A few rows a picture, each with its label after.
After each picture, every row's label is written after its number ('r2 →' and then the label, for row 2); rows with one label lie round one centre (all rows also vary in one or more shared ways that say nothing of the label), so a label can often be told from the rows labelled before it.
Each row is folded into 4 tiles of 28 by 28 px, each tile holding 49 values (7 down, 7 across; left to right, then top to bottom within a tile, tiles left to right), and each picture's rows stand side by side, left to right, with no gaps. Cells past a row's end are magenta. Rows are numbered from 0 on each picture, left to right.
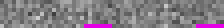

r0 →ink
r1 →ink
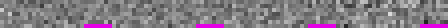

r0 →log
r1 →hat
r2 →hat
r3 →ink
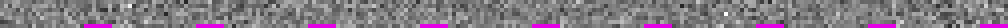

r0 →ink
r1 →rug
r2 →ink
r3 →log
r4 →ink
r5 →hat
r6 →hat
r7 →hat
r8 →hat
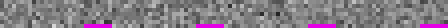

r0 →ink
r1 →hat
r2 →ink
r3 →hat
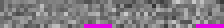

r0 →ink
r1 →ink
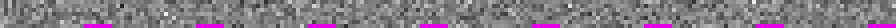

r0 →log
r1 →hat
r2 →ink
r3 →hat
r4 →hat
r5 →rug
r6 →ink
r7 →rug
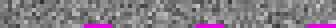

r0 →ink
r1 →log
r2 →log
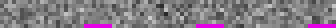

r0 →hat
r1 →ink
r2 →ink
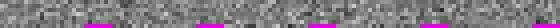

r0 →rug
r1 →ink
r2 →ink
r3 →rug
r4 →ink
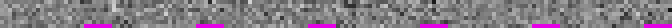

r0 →log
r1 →ink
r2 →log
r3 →ink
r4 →rug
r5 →rug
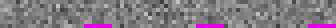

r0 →log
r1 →ink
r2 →log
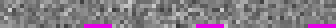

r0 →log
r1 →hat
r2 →hat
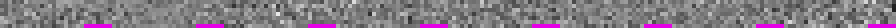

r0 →log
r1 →hat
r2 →log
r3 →hat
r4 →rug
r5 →log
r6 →ink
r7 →hat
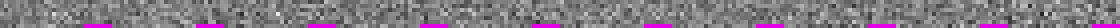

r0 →hat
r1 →ink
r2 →hat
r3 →log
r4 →rug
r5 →hat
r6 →log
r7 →rug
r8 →hat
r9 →rug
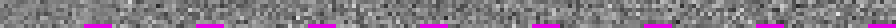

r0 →ink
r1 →hat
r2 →rug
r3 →rug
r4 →log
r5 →log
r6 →ink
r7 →ink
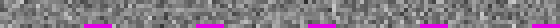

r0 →hat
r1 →rug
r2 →rug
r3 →hat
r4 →ink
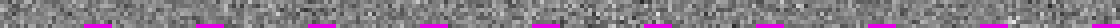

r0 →ink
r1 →rug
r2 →log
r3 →ink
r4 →rug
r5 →log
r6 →rug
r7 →log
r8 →rug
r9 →log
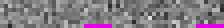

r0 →log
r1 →rug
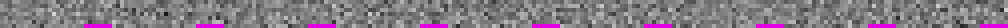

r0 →hat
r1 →log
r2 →hat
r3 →log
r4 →rug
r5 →ink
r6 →ink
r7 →hat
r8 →rug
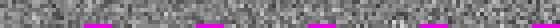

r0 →log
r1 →hat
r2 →ink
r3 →log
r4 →ink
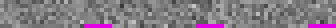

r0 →rug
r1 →rug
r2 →log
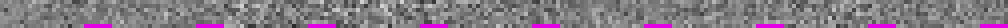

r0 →rug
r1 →rug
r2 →rug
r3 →log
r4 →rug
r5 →ink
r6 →log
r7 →rug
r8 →ink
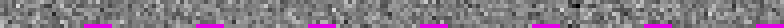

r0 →rug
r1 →log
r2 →ink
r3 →ink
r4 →rug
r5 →ink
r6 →rug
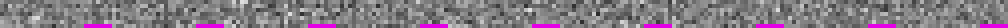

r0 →rug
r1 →log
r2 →hat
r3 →rug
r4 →rug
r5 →ink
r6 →rug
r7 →rug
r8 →rug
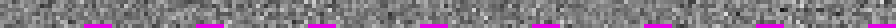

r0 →hat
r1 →hat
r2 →hat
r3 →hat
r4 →rug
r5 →log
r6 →log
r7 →log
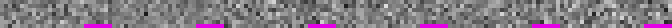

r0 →ink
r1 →hat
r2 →log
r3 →hat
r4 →log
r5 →hat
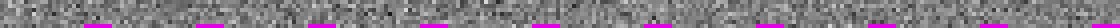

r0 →log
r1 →hat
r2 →log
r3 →log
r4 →ink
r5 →ink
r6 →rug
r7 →log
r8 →rug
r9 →rug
